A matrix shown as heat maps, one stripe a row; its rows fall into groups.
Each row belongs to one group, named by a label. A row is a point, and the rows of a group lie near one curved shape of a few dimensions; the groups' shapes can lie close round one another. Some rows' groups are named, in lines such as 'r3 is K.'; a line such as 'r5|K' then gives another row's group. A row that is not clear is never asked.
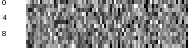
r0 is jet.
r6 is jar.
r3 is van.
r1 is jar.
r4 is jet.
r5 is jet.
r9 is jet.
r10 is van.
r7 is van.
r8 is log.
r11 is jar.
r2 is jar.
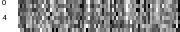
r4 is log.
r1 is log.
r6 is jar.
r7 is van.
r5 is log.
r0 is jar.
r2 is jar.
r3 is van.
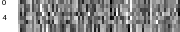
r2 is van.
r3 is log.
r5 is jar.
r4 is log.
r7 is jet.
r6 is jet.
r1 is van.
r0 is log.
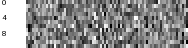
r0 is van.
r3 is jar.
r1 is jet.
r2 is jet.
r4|jar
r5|van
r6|jar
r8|jet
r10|jar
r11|jet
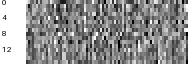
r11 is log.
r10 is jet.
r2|jet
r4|van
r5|jet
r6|van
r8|jar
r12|van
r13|jar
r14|jar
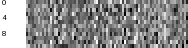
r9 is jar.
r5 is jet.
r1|jet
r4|log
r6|jar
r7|van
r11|jet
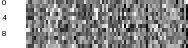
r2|jar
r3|log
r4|jar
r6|van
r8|van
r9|jar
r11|jar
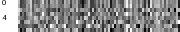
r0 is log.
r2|jet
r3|log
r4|jar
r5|jet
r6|jar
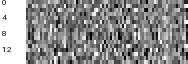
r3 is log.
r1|jet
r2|jar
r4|van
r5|jet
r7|jet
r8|log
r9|log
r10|jar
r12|jet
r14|van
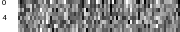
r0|jar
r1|log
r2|van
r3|jar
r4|van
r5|jet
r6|jar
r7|van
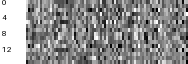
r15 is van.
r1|jet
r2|log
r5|jet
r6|jar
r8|jar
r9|jar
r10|van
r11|log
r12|jet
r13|van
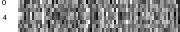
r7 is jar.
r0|van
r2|log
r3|jet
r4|jet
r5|log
